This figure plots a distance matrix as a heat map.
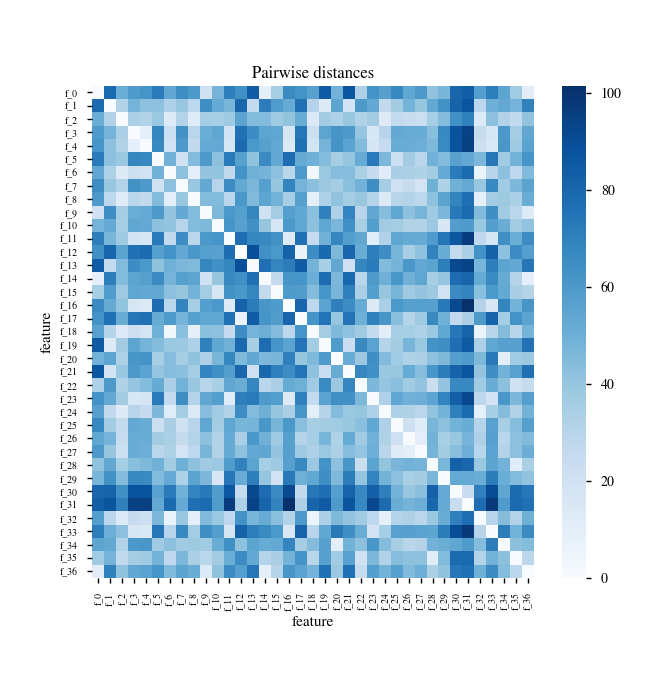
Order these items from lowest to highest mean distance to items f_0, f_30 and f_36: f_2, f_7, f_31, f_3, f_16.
f_2, f_7, f_31, f_3, f_16
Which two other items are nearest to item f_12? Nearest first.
f_17, f_30
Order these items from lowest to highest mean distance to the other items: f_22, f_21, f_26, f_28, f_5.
f_26, f_22, f_28, f_5, f_21
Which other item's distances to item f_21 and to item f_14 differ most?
f_0
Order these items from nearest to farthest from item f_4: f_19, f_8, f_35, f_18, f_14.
f_18, f_8, f_35, f_19, f_14
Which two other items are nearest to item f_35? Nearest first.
f_28, f_22
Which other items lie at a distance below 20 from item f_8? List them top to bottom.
f_2, f_6, f_18, f_24, f_32
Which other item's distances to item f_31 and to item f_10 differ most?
f_15
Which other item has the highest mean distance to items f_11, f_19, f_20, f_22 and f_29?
f_31
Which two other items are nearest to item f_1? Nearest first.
f_19, f_21
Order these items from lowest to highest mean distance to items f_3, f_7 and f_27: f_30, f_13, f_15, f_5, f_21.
f_5, f_15, f_21, f_13, f_30
